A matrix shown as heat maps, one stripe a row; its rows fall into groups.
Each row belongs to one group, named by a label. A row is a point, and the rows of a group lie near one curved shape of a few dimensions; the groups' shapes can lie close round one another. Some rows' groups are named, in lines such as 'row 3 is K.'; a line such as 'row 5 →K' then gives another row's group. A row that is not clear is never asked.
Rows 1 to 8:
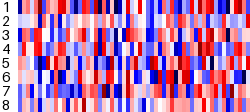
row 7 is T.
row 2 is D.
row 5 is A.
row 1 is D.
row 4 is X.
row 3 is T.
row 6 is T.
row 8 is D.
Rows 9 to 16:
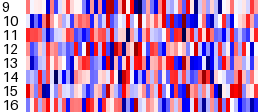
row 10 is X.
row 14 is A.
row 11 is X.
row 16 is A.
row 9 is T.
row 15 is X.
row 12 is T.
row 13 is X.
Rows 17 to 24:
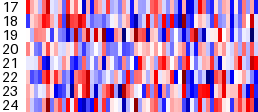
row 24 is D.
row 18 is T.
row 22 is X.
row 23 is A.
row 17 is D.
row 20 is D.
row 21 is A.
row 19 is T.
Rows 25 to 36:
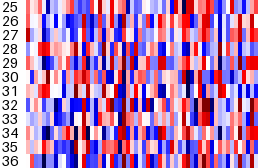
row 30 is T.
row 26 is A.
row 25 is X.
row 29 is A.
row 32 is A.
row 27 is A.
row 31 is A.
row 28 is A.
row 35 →A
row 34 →A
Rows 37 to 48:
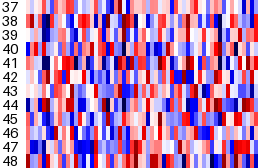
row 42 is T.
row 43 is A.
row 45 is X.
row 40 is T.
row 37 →A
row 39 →A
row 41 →A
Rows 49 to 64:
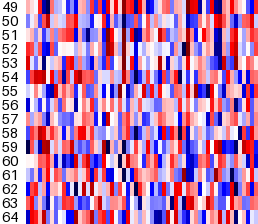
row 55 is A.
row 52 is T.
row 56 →D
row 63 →X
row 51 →T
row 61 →T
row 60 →A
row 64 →T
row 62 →D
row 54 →T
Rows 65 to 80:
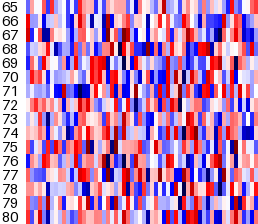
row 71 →T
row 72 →T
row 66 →X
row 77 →X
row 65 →D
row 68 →A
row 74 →T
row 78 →X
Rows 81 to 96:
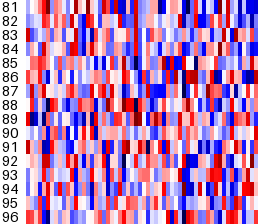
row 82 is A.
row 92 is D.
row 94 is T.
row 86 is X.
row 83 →D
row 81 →A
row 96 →X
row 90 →D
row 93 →D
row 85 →T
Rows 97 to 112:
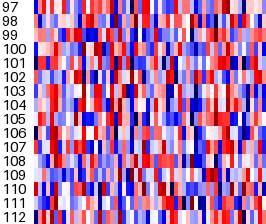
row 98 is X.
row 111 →X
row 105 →X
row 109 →A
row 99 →X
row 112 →T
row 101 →D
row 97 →T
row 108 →X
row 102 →T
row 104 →A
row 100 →A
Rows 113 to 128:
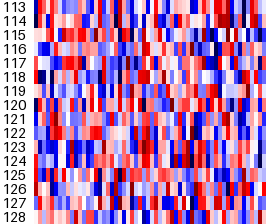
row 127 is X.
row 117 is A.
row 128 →T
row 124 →T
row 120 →D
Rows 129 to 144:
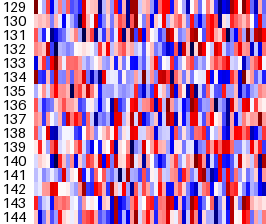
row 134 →D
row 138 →X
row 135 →T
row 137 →T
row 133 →D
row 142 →A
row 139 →D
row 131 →A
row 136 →X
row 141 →A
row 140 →D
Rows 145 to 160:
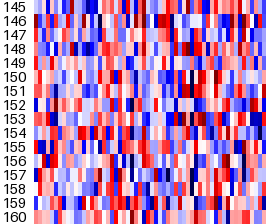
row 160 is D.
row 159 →A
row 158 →X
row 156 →T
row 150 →X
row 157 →X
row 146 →D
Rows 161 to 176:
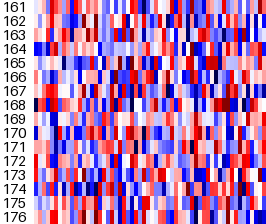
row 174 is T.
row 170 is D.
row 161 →T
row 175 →T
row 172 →X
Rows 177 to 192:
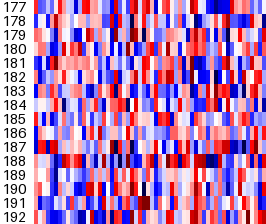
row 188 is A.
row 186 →D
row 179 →D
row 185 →D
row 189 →D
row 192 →A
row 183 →X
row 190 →D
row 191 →T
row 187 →D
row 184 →A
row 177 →X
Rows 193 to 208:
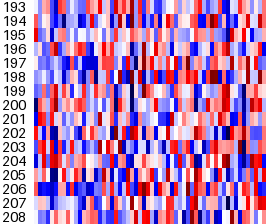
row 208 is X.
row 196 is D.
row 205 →A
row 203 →T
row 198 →A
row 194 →A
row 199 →T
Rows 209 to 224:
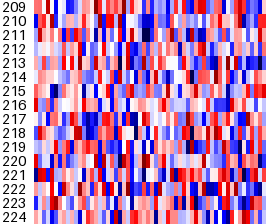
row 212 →A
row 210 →T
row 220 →T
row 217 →T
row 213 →A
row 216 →D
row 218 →X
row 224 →X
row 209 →T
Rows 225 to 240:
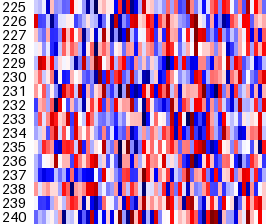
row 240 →A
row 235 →A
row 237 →T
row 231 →A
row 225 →T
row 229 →T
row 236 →T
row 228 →A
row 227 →A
